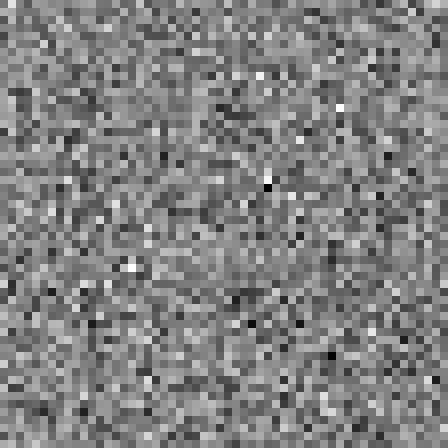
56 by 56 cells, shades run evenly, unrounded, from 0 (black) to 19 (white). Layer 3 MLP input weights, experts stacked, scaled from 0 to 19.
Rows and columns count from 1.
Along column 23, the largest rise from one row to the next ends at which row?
22
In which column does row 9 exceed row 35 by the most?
18
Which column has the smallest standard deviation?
24
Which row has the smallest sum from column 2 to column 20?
52
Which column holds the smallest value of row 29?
48
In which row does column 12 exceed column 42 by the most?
45
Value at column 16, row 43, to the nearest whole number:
10
